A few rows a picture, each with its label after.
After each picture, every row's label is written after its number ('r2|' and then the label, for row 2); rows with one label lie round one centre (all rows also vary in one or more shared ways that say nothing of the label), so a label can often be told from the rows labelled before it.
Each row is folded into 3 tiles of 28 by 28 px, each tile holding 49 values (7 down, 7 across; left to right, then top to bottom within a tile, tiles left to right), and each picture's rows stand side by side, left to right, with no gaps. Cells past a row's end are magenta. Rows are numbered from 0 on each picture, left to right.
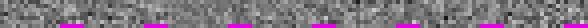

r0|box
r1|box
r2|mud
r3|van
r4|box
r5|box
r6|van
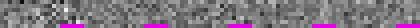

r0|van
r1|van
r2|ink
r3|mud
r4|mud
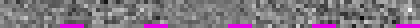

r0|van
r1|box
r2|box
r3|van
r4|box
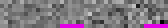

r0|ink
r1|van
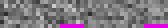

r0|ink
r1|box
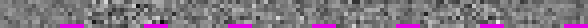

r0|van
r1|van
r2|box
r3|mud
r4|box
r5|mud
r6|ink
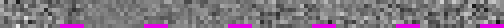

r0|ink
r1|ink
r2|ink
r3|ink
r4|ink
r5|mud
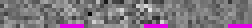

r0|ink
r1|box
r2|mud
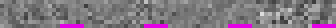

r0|ink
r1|ink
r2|mud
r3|van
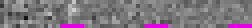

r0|ink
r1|box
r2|ink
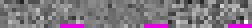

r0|ink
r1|mud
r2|ink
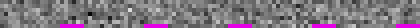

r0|box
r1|box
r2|mud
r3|mud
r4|van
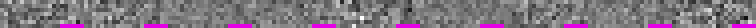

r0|ink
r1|mud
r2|box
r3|mud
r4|mud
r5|mud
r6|box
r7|van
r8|ink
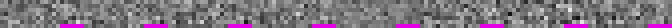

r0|mud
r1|box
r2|box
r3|box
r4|box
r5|mud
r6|box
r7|box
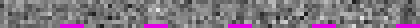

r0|ink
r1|mud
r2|mud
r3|box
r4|ink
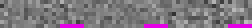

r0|ink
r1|ink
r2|van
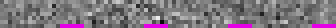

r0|box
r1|van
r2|van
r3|mud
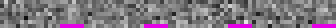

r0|ink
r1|mud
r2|mud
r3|box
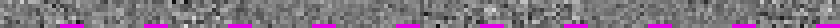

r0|van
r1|ink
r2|ink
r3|box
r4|mud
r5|box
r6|ink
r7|box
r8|ink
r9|mud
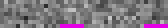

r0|van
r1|mud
